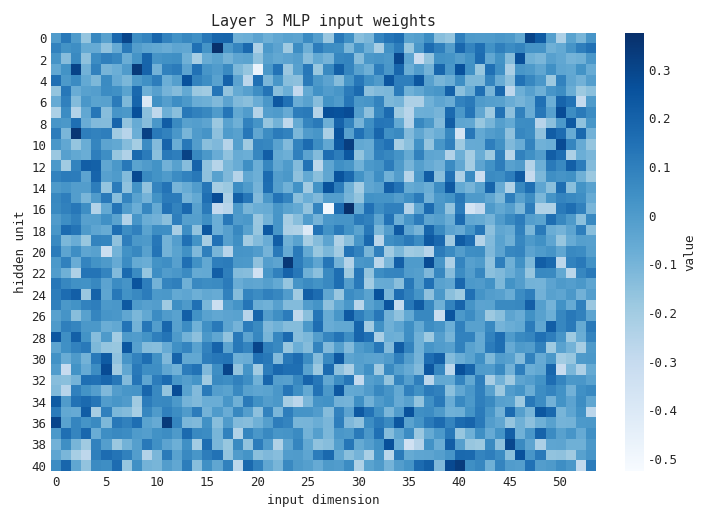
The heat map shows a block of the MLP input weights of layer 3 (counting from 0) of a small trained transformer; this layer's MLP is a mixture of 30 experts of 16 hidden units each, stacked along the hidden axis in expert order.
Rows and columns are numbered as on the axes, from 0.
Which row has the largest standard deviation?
16
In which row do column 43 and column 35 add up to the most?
35
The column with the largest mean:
28
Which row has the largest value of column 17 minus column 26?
31
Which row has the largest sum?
0
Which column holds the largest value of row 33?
12
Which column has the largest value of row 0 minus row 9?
7
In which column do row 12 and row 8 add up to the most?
51
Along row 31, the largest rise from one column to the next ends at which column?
40
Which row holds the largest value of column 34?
2
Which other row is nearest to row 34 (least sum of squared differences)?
27
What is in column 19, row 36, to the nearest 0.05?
-0.15
